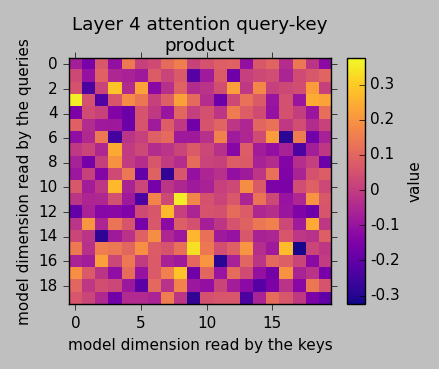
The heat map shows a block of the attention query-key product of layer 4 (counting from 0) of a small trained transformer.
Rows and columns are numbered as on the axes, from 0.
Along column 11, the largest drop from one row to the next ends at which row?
16
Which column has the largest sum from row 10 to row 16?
9
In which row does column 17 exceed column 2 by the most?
14
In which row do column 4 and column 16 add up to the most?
15
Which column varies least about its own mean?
10
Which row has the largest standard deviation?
3
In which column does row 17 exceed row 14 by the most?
8
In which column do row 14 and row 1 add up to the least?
12
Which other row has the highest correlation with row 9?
13
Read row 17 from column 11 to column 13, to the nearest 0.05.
-0.1 0.1 0.05
